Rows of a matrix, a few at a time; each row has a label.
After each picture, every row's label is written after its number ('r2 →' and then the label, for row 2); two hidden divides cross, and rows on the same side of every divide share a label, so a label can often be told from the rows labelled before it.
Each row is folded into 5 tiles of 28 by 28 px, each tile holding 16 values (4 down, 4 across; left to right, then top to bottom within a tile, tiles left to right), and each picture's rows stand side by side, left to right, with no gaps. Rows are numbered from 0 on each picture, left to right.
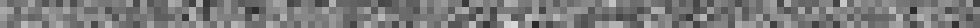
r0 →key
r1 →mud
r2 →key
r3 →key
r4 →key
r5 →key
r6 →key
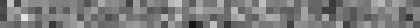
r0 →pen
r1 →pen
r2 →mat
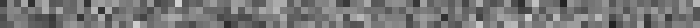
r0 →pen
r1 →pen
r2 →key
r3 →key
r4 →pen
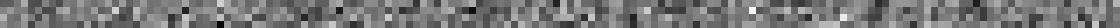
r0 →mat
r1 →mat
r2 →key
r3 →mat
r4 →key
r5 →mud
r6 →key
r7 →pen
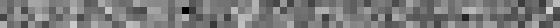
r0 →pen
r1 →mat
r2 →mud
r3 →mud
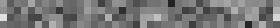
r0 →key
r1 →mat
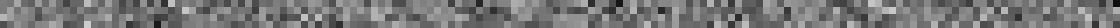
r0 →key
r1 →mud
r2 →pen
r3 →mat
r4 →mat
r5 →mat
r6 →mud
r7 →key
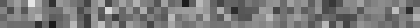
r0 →pen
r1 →mud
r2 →mat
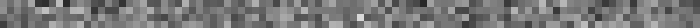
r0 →mud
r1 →key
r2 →key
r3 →pen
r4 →key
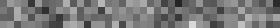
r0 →pen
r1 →key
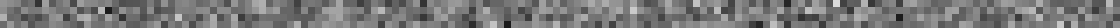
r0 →key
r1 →pen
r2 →mud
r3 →pen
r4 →pen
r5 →pen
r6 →mat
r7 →mud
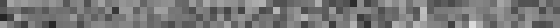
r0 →pen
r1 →mat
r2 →pen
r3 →key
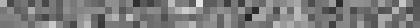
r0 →key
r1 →mud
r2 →mat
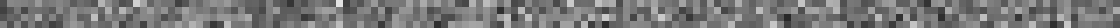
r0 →pen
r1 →key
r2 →mud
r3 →key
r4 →mat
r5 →pen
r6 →pen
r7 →key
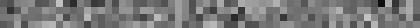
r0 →mud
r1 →pen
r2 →mud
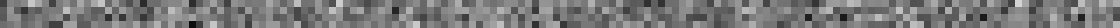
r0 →pen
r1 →pen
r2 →mud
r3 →mud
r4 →mud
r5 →mud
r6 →pen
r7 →pen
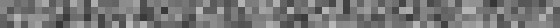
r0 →pen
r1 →pen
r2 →mud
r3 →mud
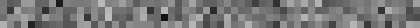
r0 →mat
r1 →key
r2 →pen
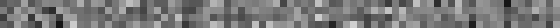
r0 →pen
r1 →pen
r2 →pen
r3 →pen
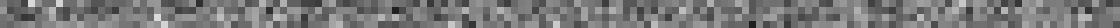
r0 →mud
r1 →mat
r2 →key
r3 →mud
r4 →mud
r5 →pen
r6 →mat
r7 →key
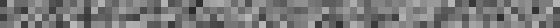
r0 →pen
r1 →mat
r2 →pen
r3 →mud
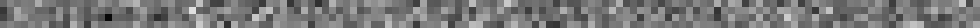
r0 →pen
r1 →mud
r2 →key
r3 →key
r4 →mud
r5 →mud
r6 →pen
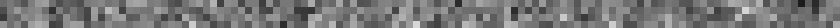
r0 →pen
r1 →key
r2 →mud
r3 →key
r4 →key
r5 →mud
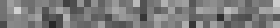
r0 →pen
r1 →pen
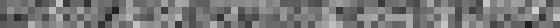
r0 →mud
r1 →pen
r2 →key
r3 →mat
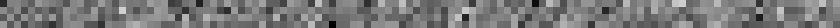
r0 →pen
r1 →mat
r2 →pen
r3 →mud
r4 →mat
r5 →mat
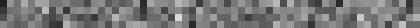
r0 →pen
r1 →pen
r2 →mat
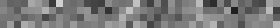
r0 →mud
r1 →mud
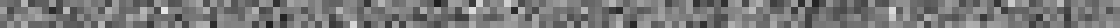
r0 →mat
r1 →key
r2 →pen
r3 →mud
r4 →key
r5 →mud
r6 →mud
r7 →pen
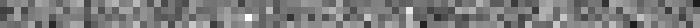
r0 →pen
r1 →key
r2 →mud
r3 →mud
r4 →key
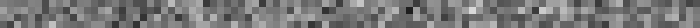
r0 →key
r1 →mud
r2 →mat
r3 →mud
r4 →key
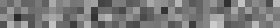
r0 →key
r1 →pen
